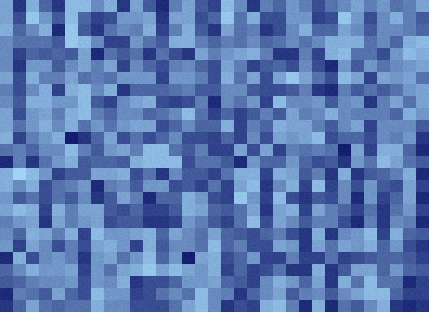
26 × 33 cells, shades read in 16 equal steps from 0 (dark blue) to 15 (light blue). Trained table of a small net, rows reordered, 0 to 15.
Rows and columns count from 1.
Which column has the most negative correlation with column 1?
16
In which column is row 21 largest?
17
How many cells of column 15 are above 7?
17
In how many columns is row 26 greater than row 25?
12
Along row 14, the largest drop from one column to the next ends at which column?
15
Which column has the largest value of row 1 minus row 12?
6
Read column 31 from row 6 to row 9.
9 10 7 11
